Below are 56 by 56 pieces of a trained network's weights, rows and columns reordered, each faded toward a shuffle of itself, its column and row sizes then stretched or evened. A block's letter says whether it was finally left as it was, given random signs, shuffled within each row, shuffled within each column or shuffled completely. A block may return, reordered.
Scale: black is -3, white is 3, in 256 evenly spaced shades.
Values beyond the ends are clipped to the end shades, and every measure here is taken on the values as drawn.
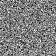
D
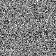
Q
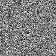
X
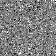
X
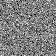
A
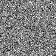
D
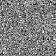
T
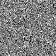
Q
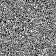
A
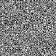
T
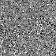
X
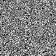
X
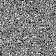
D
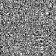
T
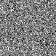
D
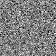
D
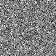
A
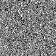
Q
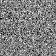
D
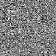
T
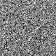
Q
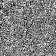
Q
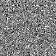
X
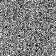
Q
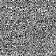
T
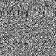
T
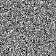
Q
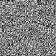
T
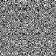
T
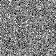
Q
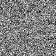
Q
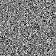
X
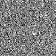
T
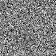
Q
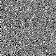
X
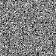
X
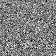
D
